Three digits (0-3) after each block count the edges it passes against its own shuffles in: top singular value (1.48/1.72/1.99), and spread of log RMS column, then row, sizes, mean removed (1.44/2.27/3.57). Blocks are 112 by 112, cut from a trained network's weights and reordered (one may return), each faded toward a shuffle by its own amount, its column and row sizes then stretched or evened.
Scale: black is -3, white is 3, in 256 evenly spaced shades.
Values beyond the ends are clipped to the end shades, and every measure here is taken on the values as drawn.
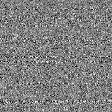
3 0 2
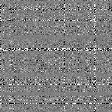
3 2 3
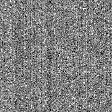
1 1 0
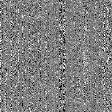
0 3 0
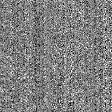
1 2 0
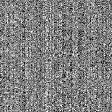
3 1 1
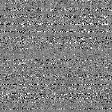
0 1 3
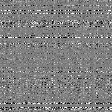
2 1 3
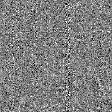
1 2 0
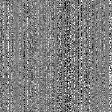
3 3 0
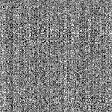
3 0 2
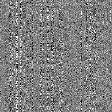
3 3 0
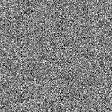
1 1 0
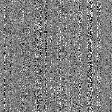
0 3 0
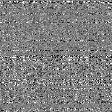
0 0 3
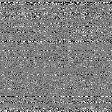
2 1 3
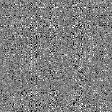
1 2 2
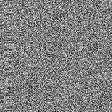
3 0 0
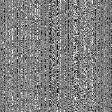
3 3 0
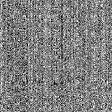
3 1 1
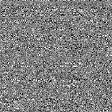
2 1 2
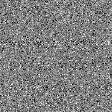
0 0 2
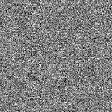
3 1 0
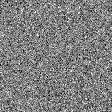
0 0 0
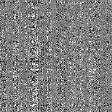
1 3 2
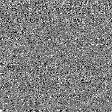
0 0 2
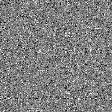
0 1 1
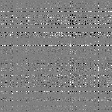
2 2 3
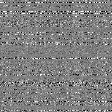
1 0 3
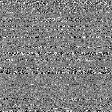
2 0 3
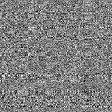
3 0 2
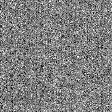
0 1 0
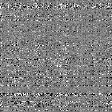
0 2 3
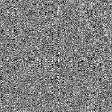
3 2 1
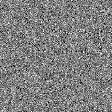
1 0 1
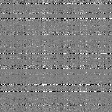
3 1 3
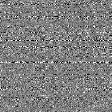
3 1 3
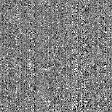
1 2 1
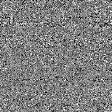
0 1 2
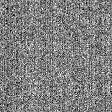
2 0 0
